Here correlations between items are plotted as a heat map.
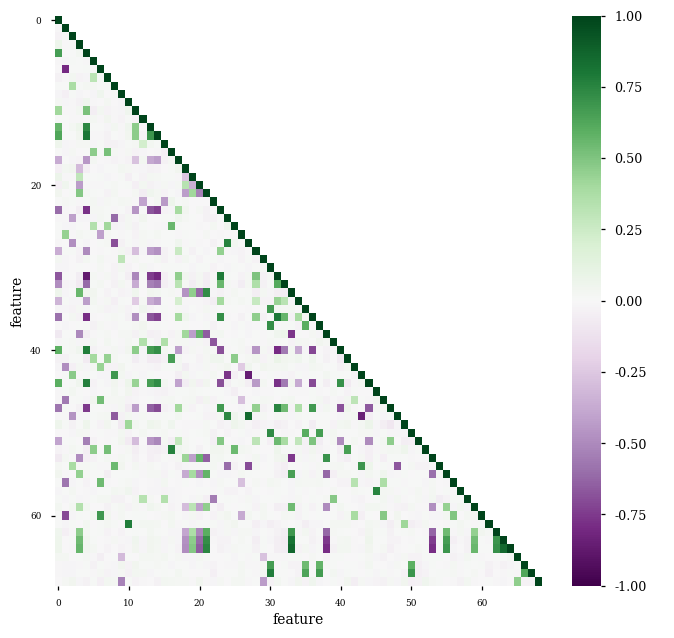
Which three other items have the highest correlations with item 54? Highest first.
43, 8, 2
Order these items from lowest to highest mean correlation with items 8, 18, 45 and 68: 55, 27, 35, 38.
27, 55, 35, 38
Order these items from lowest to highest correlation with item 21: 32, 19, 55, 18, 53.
53, 18, 32, 19, 55
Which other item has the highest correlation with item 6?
60
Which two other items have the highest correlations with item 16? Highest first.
52, 41
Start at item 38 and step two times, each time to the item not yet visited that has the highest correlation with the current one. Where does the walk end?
20
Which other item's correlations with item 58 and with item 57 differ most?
45
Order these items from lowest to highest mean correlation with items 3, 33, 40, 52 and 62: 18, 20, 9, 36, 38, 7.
38, 20, 18, 36, 9, 7
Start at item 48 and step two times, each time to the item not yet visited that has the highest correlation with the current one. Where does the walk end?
24
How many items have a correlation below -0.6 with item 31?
6
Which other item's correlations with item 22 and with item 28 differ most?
39
